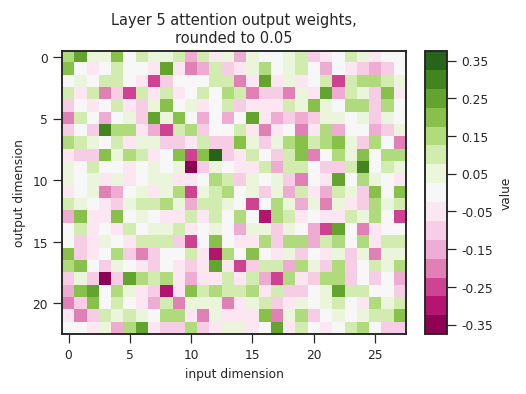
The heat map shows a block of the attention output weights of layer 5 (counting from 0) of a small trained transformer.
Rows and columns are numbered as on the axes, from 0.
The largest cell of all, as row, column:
8, 12
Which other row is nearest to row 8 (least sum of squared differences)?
15
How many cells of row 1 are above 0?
8
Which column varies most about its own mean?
10
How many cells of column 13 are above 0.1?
3
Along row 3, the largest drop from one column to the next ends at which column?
22
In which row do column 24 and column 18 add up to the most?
9
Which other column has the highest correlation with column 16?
27
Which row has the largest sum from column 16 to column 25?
7
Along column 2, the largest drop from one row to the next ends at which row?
21
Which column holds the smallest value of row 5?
0
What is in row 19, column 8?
-0.3
